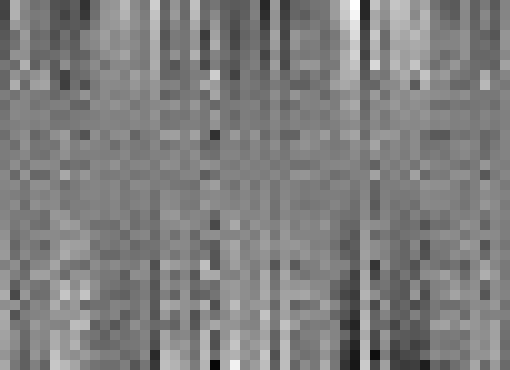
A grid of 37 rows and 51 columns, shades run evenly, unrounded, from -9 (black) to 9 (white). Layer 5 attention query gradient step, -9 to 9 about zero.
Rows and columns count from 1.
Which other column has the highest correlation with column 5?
49
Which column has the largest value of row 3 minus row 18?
36
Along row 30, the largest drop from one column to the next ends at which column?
2
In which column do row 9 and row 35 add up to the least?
42
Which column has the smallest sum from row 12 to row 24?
22
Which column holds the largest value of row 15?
38
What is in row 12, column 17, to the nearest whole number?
-1
